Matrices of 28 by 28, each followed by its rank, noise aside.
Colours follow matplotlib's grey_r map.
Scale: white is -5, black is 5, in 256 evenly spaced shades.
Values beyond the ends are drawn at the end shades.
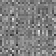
four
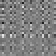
two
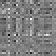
three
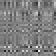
two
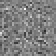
six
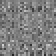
four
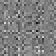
four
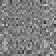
six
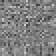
six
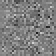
six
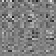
three
